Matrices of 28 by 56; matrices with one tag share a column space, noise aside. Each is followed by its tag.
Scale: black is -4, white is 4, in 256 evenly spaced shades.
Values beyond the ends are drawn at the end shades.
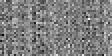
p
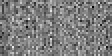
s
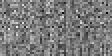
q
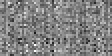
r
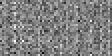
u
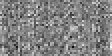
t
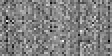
u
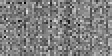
s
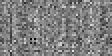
r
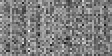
r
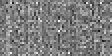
u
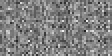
u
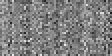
p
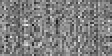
t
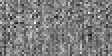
q
